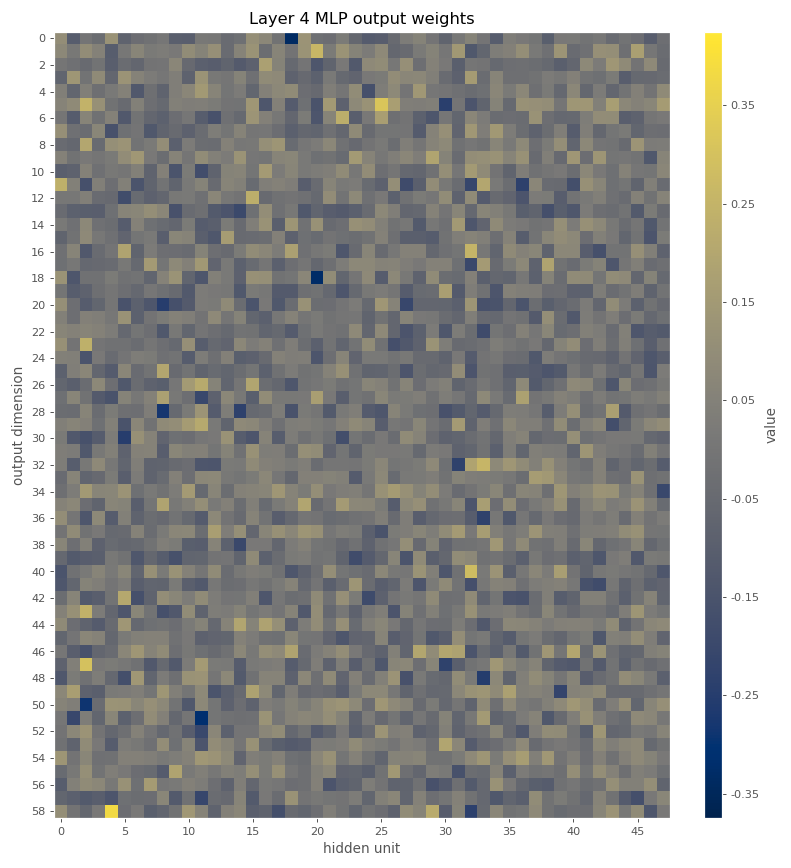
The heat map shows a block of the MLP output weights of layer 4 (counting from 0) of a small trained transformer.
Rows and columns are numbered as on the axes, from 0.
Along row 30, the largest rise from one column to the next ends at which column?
6
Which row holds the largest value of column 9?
55
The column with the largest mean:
16
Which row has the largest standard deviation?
5
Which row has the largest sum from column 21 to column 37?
9
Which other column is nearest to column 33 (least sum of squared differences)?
35
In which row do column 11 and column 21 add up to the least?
52
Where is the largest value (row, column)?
58, 4
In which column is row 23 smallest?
26
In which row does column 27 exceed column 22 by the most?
30
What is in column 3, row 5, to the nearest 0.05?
0.1
